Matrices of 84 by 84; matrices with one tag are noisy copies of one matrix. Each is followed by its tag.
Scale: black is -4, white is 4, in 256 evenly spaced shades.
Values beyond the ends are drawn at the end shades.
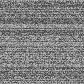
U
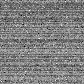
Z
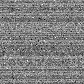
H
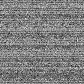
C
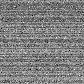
Z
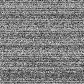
C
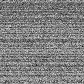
Z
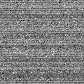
C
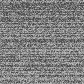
Z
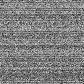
C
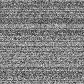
U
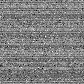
C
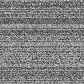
U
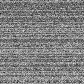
Z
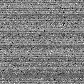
C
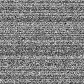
H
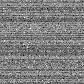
H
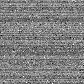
H
